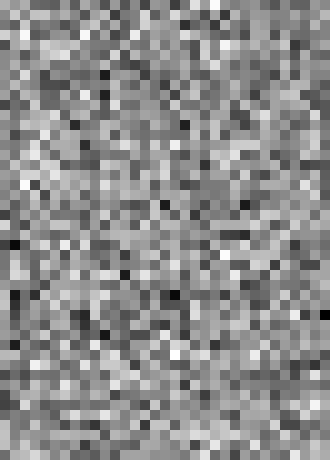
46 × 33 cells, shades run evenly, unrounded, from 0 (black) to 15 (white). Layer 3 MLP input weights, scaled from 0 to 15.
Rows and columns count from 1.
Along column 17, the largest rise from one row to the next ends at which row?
34
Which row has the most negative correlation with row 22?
44
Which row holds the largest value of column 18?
36
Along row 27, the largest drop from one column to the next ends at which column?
28
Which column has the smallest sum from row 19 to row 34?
2
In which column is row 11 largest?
12
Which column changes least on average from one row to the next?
33
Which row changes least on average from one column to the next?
24
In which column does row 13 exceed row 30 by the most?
4
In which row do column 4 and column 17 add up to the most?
18
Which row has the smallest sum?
8
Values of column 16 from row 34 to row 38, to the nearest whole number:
8 12 6 11 9
